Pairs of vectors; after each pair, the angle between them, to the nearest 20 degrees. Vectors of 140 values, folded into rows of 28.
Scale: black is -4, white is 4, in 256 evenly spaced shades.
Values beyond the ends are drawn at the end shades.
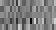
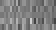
160 degrees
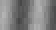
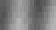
160 degrees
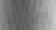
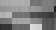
120 degrees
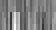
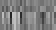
40 degrees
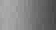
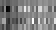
120 degrees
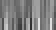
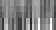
20 degrees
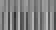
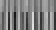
20 degrees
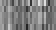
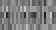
120 degrees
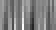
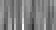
20 degrees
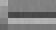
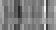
80 degrees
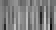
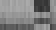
80 degrees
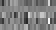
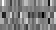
140 degrees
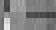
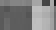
100 degrees
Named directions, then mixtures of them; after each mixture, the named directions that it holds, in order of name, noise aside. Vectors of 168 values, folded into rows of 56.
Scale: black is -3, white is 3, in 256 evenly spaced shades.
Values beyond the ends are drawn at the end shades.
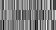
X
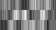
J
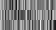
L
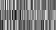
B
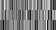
J, L, X.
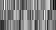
B, J, X.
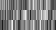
B, J, L.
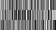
B, L, X.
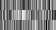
J, L, X.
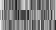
J, L.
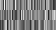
B, X.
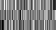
B, J, X.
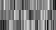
J, X.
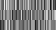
B, X.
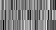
J, L, X.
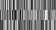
B.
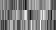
J, L.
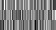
B, X.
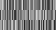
B, L, X.
